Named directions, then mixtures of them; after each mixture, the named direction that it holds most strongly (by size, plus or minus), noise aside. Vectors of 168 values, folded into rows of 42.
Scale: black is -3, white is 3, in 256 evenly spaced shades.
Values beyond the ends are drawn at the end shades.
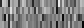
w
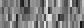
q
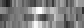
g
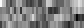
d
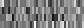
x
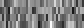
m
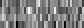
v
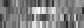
g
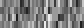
q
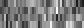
m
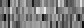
w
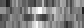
g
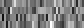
m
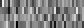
v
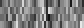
q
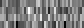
v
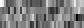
d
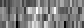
v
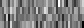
w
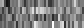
x
